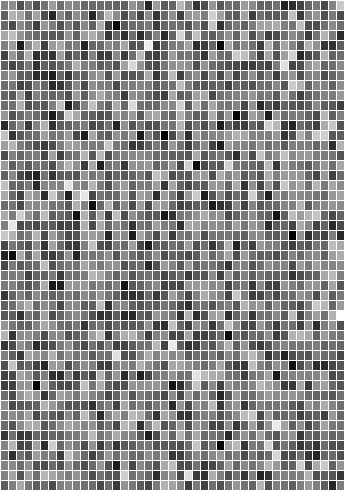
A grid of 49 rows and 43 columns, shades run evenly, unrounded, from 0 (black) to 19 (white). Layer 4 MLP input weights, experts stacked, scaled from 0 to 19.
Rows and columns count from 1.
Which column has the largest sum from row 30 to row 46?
25
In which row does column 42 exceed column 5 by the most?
19
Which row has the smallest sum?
13
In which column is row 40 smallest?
28
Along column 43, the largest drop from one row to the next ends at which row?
33
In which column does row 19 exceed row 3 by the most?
15
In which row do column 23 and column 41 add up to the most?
4
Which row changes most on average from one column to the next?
20
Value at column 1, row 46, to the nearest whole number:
8
